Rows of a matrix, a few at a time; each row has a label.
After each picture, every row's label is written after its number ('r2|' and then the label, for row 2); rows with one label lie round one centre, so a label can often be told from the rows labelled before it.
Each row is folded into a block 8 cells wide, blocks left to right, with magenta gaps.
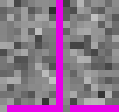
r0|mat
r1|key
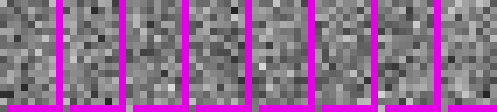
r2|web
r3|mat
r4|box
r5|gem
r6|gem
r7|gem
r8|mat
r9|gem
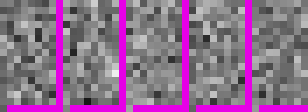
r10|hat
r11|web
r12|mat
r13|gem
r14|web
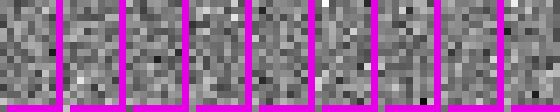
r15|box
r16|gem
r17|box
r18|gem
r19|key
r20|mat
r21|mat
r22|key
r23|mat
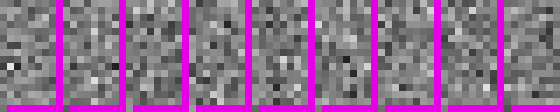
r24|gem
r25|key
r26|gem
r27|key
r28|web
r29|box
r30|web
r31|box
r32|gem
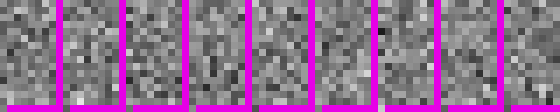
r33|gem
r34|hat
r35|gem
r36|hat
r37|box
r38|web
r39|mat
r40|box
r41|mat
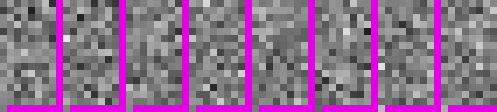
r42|mat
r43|mat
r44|gem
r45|key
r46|gem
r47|key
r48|web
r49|box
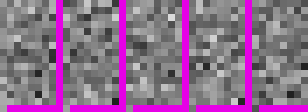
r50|box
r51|gem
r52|gem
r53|gem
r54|key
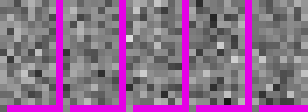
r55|box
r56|box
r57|key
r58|web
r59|web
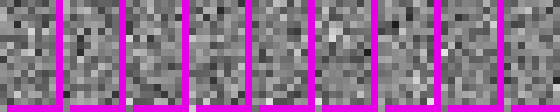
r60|hat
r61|hat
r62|key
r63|mat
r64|gem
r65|box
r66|mat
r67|gem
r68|gem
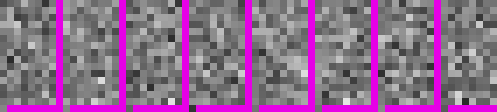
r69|box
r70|box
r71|gem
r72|hat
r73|web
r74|key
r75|key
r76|hat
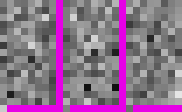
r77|gem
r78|box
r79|web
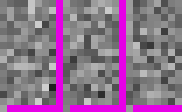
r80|box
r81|box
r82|hat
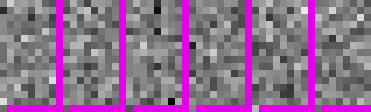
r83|mat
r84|mat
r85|mat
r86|mat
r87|box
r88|gem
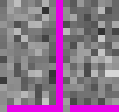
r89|gem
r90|web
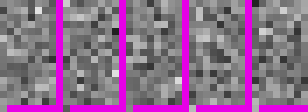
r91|mat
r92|web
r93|mat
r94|box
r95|gem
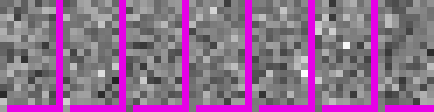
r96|box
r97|gem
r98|gem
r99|hat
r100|web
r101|box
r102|web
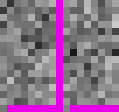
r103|web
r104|web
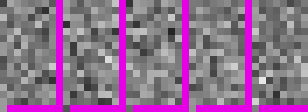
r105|gem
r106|web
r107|gem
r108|hat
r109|web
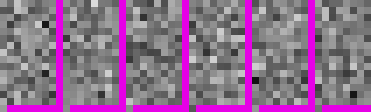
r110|hat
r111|box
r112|box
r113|key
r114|gem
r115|box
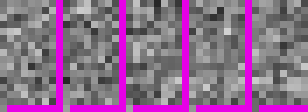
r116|gem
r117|gem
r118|mat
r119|mat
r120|mat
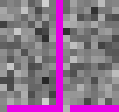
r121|gem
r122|mat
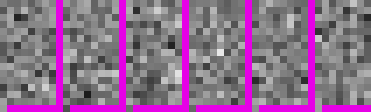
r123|box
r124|key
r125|web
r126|hat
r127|gem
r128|mat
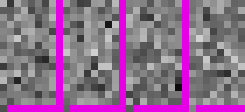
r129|key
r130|hat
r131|box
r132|box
